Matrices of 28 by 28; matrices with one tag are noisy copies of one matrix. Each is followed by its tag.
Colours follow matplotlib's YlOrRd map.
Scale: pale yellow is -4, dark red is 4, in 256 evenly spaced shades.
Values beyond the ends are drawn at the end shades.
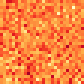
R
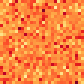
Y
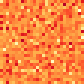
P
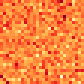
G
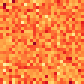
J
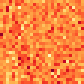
R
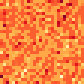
G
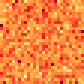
Y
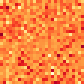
R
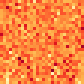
R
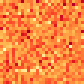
P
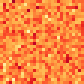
J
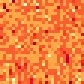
J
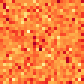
J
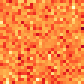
R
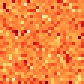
J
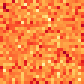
J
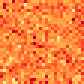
J
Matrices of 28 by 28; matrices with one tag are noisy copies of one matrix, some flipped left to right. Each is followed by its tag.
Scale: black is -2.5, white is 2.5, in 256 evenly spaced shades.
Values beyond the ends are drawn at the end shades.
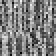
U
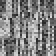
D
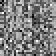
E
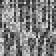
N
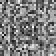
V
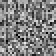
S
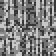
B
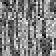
D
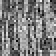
D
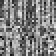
B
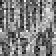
N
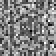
V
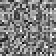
S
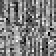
B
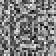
V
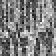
N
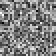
S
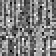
B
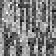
N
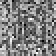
V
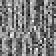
U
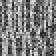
U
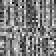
B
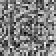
V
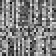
B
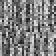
U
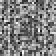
V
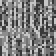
U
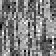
D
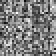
E
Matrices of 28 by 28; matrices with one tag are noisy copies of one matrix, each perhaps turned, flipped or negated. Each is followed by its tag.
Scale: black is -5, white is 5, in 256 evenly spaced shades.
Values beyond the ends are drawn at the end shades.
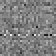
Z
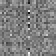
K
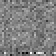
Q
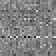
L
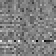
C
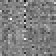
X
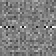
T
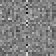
T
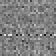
Z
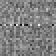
X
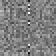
T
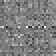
K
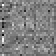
Q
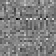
L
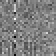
C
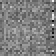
Q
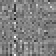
C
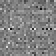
T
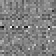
K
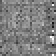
Q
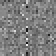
K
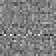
Z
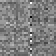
X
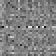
K
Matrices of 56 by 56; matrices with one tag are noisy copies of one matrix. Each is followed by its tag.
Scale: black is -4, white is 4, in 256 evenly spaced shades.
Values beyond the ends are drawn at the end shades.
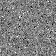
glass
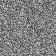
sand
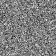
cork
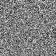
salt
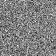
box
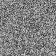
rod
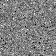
cork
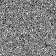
rod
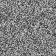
cork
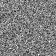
cork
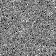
glass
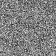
rod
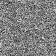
salt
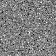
box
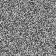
box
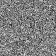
rod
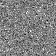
rod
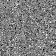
cork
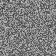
salt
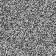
glass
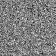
sand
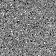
rod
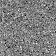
rod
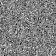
glass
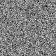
sand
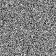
rod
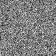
glass
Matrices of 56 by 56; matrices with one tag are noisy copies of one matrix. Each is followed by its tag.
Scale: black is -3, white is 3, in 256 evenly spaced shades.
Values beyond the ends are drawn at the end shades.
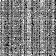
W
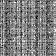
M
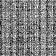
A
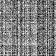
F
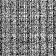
A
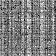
W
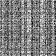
W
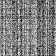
F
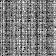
M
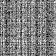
M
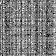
M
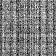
A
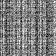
M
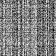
F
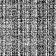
F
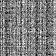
M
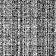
F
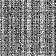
W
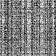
W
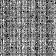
M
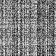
F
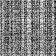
W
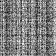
M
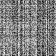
F
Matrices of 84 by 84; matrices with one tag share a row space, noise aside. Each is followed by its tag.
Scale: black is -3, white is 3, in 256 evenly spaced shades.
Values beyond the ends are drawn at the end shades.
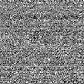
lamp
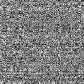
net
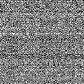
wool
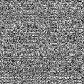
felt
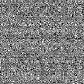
wool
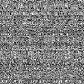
lamp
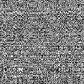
net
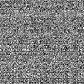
lamp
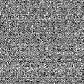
wool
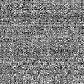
lamp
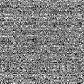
felt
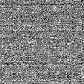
felt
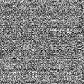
felt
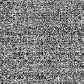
net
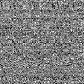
lamp
